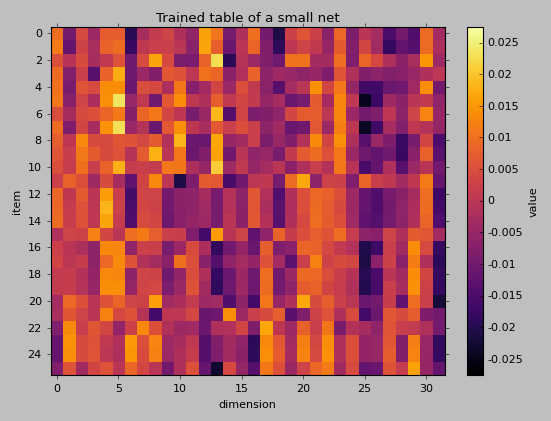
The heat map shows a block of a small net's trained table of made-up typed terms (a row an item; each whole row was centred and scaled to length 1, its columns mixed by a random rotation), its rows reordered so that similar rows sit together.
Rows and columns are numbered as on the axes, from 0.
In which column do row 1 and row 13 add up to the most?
4
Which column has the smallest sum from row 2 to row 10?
25
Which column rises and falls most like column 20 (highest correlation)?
8
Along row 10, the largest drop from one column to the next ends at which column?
14
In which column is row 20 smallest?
31
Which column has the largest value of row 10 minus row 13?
13
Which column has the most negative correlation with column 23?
17
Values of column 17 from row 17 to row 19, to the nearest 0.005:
0.005 0.01 0.01
